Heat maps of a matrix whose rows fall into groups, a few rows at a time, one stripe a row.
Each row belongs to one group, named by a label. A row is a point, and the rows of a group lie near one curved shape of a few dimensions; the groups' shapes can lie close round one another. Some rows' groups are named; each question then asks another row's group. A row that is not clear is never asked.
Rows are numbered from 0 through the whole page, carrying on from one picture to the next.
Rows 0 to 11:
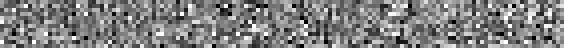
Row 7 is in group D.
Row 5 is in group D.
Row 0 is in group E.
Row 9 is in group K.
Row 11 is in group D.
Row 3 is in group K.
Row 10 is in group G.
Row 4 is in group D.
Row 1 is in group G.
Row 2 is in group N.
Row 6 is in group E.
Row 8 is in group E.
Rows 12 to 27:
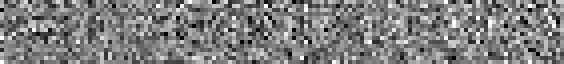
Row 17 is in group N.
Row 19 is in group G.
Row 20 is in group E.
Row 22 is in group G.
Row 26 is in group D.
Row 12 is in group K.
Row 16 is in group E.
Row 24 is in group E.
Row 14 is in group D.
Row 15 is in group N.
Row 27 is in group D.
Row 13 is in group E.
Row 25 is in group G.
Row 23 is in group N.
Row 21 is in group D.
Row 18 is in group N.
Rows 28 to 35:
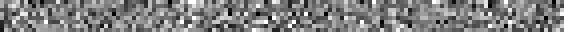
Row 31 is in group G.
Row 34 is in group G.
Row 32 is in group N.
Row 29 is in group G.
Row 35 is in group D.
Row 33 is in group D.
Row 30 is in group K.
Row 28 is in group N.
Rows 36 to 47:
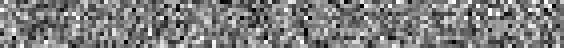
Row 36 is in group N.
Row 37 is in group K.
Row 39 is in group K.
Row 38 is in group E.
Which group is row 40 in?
G
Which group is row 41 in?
D
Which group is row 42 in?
E
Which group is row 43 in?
G
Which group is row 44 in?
G
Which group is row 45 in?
D
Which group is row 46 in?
D
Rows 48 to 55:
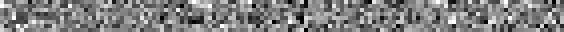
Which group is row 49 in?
D
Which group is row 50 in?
K
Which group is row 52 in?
D
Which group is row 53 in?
N
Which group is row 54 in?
N
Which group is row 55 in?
D
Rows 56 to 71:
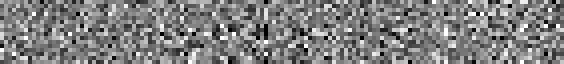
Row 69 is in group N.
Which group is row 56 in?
N
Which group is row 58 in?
N
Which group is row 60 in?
K
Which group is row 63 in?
G
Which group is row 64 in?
D
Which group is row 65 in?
N
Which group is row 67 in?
D
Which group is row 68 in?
D
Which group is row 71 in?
G
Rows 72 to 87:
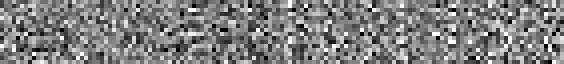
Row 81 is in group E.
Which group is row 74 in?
G
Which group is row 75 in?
N
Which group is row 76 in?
D
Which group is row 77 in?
K
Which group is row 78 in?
D
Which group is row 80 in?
N
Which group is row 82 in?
N
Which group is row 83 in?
D
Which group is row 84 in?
E
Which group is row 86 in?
G
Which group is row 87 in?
K
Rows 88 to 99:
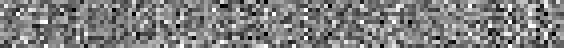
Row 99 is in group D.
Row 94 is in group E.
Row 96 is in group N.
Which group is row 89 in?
N
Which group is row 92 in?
E
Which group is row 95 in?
G
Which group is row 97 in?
G
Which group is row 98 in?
N
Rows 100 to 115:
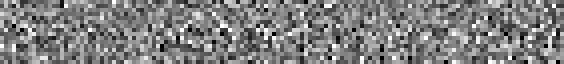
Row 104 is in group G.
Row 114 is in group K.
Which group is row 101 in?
K
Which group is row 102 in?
N
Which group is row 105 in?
K
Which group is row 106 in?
N
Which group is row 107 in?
K
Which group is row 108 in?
N
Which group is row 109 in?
E
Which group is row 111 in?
D
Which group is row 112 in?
D
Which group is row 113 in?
E
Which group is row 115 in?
N
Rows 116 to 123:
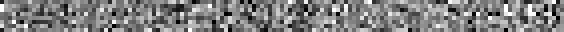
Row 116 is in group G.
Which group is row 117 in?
D
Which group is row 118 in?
D
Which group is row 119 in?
K
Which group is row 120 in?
N
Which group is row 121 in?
E
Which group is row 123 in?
G
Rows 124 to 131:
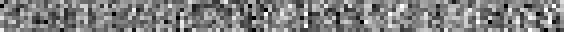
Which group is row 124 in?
K
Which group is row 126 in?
N
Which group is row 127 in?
E
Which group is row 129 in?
K
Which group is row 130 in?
E
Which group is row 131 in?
E
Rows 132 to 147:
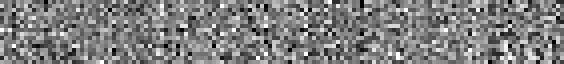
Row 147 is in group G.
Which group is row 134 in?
G
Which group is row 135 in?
D
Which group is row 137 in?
K
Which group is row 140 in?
N
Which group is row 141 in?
D
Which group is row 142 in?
N
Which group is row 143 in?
E
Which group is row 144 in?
G
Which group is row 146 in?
N
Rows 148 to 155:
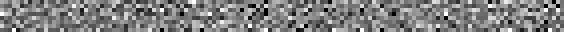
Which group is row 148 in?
N
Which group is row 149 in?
N
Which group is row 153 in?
N
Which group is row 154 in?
D
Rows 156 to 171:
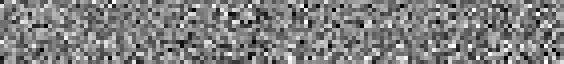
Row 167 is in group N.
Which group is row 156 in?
G
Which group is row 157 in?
D
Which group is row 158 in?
N
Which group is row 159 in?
G
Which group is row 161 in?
G
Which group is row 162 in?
K
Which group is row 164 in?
K
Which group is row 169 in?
N
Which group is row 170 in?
G
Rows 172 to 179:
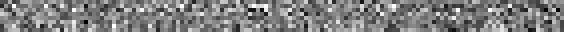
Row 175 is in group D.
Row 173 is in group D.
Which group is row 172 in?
N
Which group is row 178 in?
G
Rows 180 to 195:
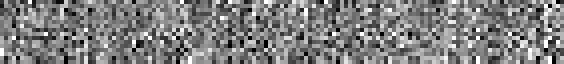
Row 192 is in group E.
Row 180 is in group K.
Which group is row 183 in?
E
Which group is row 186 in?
D
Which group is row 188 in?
K
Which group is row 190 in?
N
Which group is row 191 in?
N
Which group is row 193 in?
D
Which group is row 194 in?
K
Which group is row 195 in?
K
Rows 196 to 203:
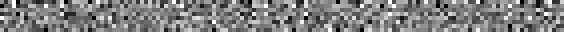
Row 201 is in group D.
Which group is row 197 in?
D
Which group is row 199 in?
E
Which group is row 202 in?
K
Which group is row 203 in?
K
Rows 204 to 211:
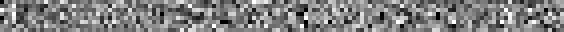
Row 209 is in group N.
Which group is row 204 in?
D
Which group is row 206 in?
D
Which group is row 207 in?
D
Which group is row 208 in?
D
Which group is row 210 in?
D
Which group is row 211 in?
N
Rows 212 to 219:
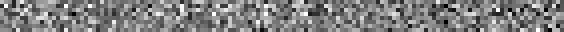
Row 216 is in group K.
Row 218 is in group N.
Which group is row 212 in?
D
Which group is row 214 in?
N
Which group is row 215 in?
E
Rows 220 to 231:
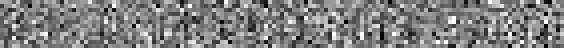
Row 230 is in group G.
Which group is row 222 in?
E
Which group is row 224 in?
D
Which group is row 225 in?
N
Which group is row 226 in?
N
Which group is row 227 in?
N
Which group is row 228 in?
K
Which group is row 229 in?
D
